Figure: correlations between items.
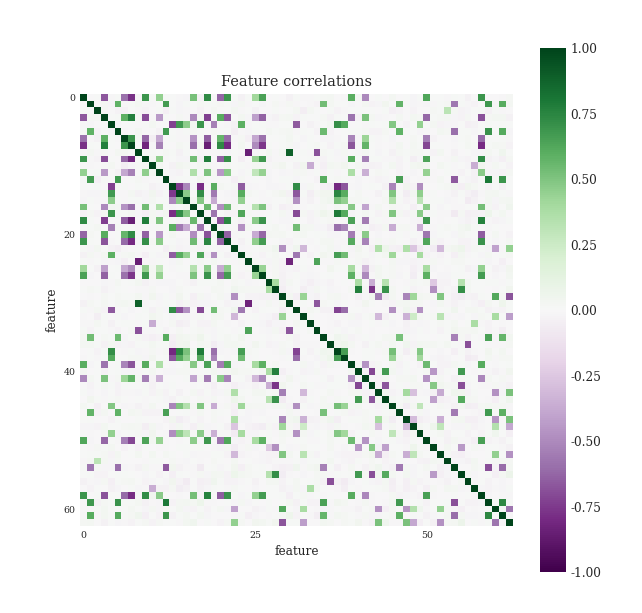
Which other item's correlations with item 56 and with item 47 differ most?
36
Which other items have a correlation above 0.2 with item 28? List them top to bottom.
27, 40, 44, 55
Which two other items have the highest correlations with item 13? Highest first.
31, 19
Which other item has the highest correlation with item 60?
29
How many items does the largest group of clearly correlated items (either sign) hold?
16
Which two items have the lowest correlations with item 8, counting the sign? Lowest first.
24, 34
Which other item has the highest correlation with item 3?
7
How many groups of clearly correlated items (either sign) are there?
9
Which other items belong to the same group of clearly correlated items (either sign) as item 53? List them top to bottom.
2
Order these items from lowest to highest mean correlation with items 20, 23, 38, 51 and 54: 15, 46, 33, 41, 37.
46, 33, 41, 15, 37
